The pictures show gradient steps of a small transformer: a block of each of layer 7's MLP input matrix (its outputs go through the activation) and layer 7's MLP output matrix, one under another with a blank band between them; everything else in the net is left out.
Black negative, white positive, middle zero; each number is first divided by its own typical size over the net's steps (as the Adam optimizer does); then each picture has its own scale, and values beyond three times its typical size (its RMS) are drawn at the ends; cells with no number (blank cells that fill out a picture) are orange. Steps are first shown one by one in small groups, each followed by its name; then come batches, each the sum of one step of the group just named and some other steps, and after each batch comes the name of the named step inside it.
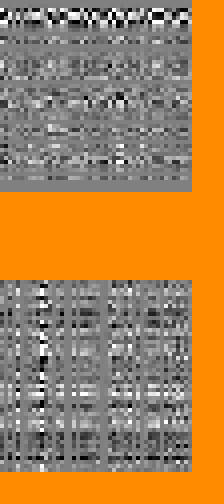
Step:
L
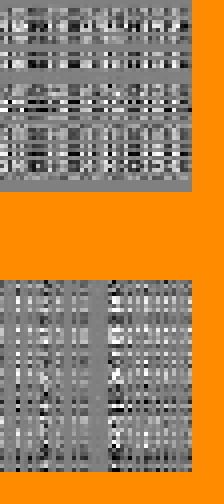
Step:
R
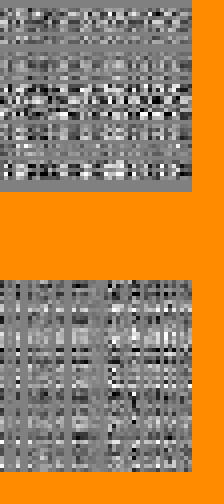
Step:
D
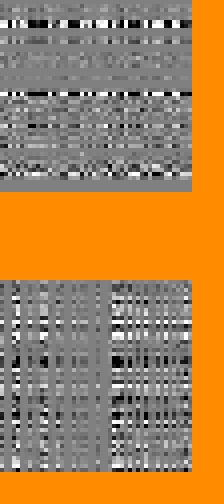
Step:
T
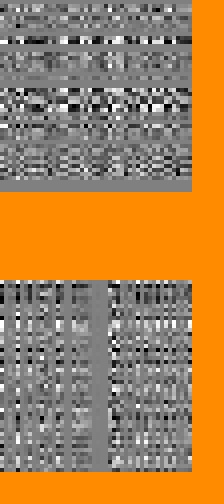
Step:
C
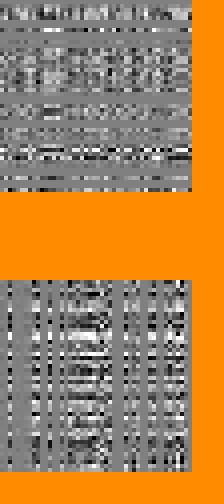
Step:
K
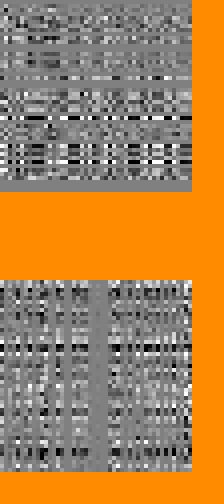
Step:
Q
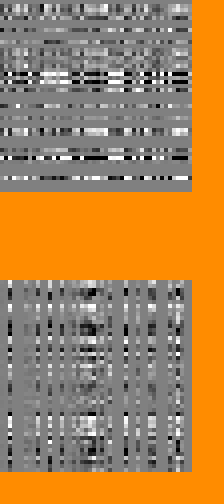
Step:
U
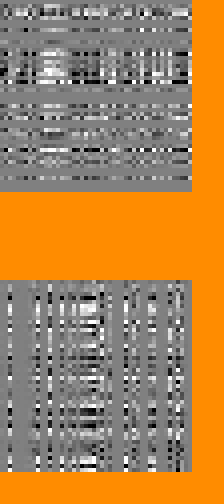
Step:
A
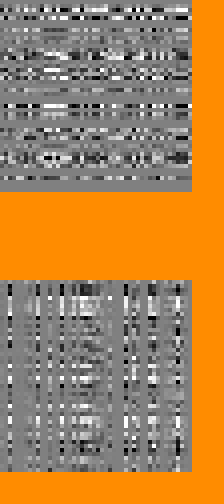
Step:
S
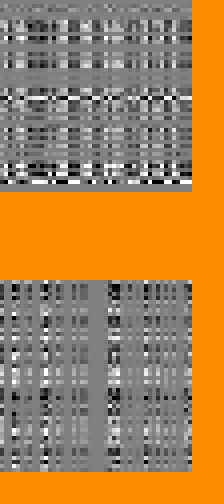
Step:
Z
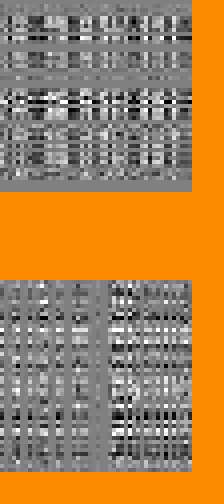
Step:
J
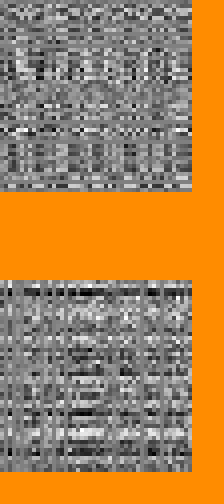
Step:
U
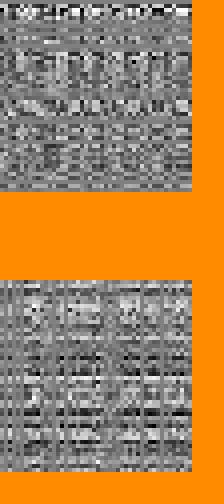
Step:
A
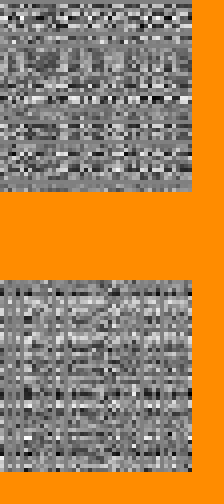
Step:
D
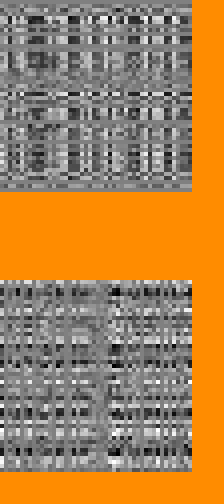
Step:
J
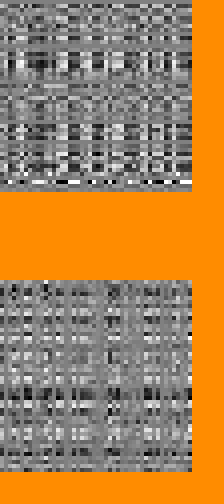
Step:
Z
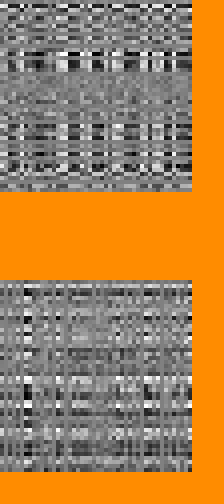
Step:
J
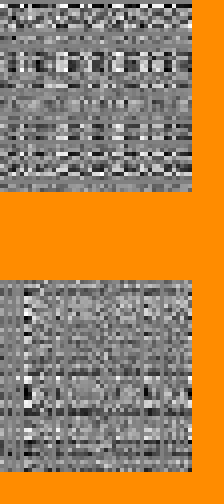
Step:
L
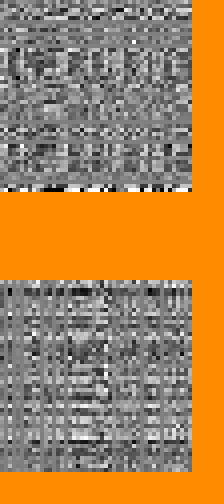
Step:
S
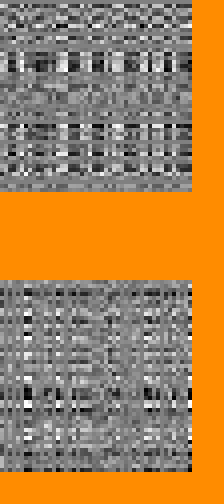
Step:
D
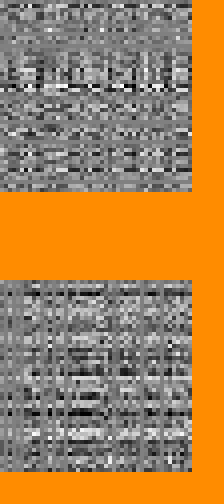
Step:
K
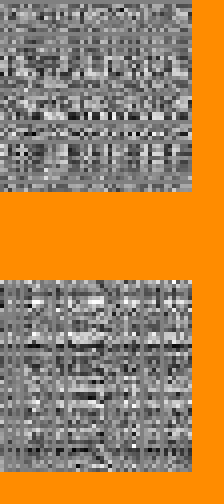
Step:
Q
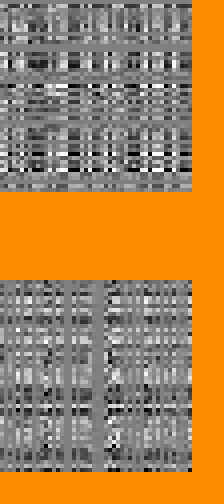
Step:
R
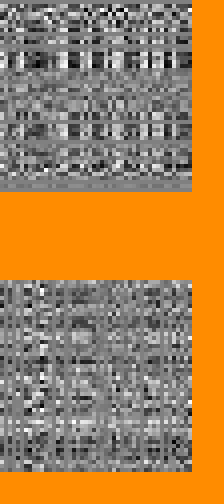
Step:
L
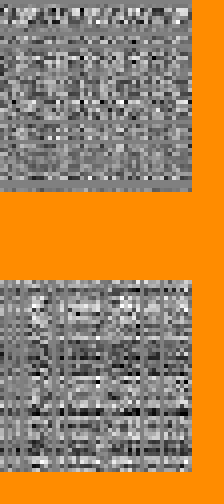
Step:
A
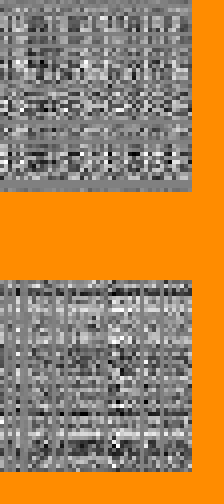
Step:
R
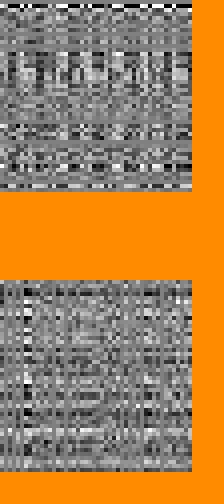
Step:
C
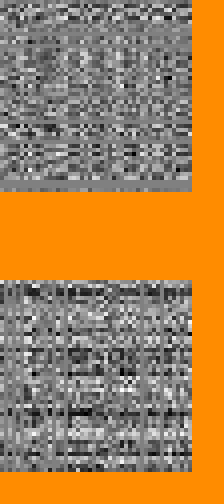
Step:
C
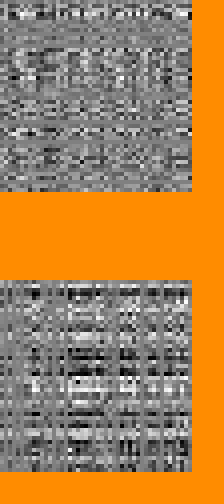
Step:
K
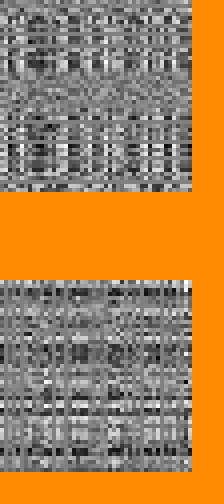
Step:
Q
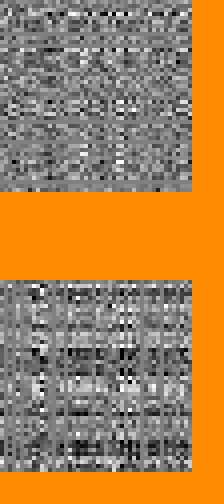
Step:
L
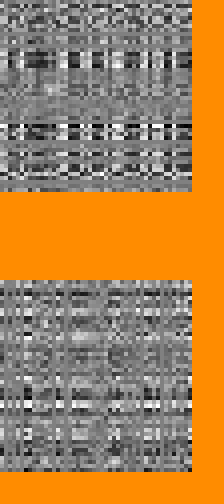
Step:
K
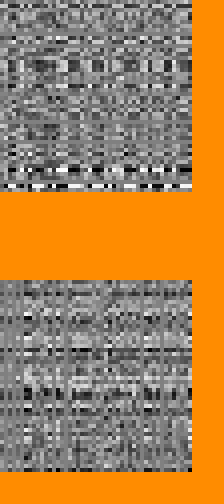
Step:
D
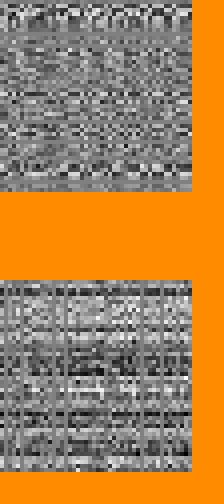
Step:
T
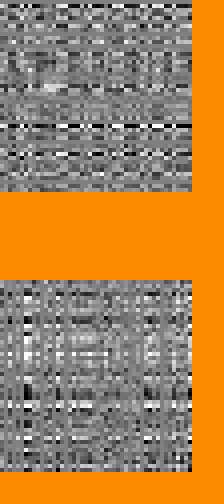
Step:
K
